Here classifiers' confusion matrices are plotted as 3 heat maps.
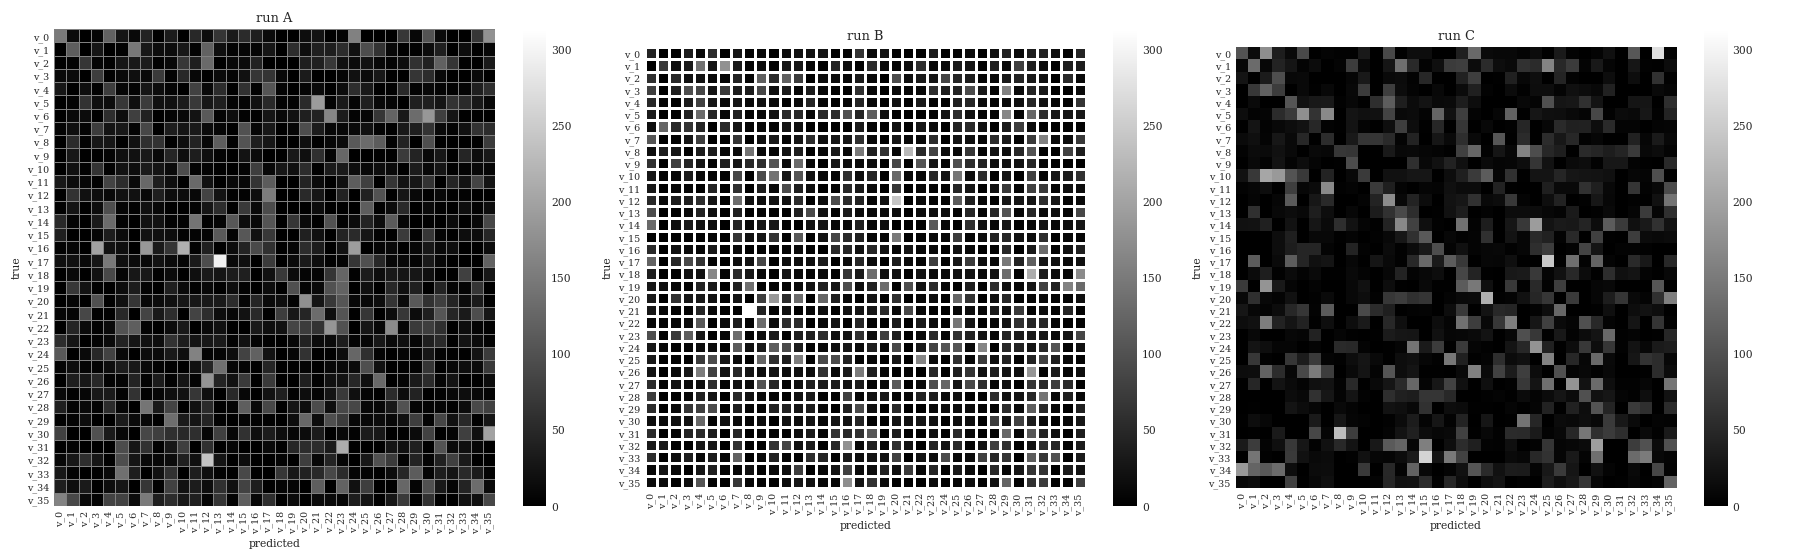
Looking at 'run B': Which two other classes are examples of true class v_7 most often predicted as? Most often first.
v_32, v_0
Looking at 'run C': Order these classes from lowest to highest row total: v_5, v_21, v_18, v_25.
v_18, v_21, v_25, v_5
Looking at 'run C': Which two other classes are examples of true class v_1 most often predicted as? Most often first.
v_25, v_13
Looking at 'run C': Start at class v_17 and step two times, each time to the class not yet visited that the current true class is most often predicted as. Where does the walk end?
v_29
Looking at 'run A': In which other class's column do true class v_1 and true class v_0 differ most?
v_35
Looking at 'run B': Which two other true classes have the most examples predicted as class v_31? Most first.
v_18, v_26
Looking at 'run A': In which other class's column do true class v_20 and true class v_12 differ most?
v_17
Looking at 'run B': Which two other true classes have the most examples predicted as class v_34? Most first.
v_19, v_8
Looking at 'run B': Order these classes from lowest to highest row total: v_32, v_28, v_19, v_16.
v_16, v_28, v_32, v_19
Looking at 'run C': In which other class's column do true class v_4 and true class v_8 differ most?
v_23
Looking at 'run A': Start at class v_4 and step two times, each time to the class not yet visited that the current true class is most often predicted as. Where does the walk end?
v_13
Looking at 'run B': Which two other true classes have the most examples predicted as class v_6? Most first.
v_1, v_3
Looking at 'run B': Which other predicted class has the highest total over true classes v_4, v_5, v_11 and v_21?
v_8
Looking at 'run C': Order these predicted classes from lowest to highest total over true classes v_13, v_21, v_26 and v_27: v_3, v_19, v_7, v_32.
v_32, v_3, v_19, v_7
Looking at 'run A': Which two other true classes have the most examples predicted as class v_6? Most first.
v_1, v_22
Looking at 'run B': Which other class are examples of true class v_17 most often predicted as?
v_29
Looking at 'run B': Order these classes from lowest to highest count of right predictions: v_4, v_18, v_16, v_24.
v_16, v_4, v_24, v_18
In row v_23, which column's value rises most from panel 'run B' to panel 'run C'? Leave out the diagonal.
v_30
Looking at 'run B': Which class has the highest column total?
v_31
